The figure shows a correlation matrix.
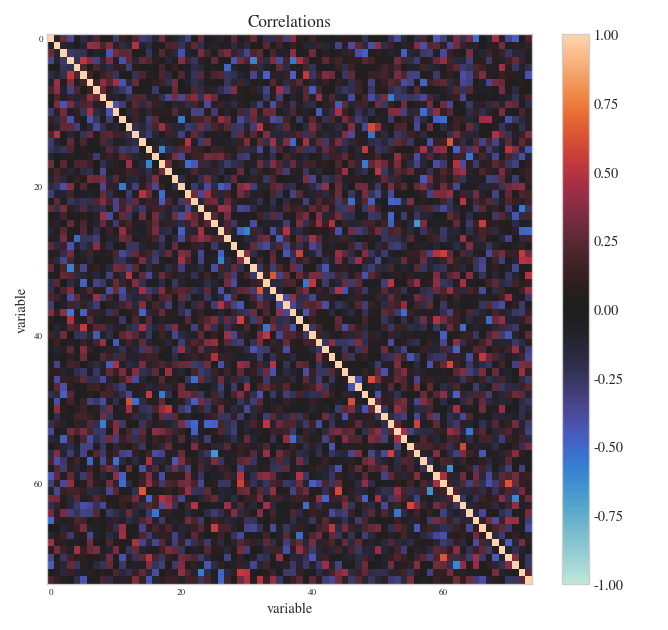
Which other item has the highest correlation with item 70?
60
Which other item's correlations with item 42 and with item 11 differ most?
20
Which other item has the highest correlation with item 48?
15
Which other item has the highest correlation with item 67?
11
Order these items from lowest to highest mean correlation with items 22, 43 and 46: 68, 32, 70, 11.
32, 68, 70, 11
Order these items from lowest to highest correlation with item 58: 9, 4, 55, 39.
4, 39, 55, 9
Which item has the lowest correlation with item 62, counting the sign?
71
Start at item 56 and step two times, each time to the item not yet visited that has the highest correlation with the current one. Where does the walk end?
33
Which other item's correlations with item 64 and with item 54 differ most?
53
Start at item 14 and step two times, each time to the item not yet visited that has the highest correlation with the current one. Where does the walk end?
44
